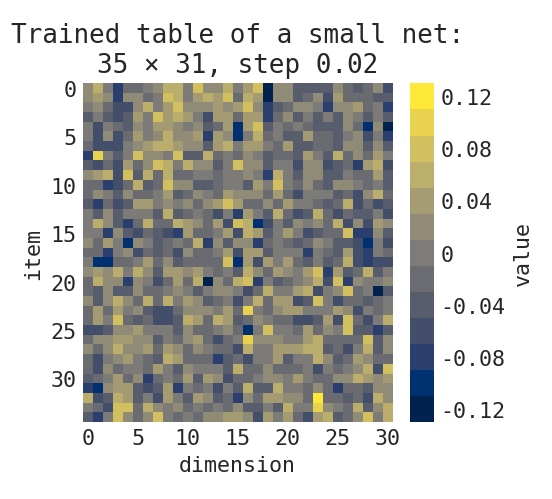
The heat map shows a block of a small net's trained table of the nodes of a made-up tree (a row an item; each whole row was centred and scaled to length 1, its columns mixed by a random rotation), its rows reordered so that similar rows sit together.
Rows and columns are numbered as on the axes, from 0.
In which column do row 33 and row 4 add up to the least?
28
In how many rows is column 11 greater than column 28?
22
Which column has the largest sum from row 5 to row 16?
8
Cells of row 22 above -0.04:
24
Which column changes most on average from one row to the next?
15
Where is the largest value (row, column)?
32, 23
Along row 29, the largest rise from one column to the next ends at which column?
30
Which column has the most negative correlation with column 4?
13
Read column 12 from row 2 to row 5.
0.02 -0.06 -0.04 -0.08
